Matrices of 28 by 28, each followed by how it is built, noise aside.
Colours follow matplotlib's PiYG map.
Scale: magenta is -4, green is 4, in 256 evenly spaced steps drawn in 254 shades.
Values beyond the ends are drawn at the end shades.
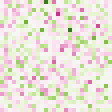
noise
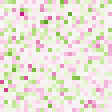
noise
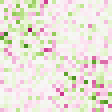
block diagonal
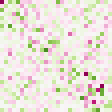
banded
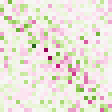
banded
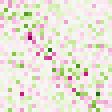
banded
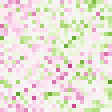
smooth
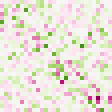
block diagonal
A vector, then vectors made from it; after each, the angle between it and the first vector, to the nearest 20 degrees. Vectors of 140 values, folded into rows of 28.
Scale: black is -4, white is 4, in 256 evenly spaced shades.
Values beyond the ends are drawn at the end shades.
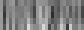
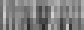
160 degrees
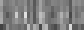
60 degrees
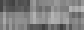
120 degrees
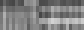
120 degrees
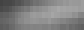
100 degrees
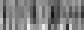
20 degrees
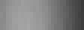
80 degrees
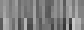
120 degrees
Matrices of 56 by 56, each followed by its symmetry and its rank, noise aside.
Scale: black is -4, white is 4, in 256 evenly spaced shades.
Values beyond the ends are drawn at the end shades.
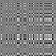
no symmetry, rank one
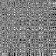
no symmetry, rank three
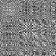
symmetric, rank three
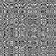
antisymmetric, rank two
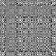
symmetric, rank three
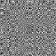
symmetric, rank three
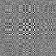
symmetric, rank one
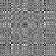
symmetric, rank two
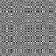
symmetric, rank one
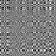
no symmetry, rank two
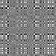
symmetric, rank one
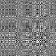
no symmetry, rank three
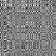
no symmetry, rank three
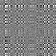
symmetric, rank one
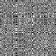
no symmetry, rank three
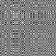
symmetric, rank two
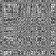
symmetric, rank three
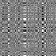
no symmetry, rank one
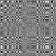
symmetric, rank one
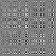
no symmetry, rank two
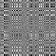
no symmetry, rank one
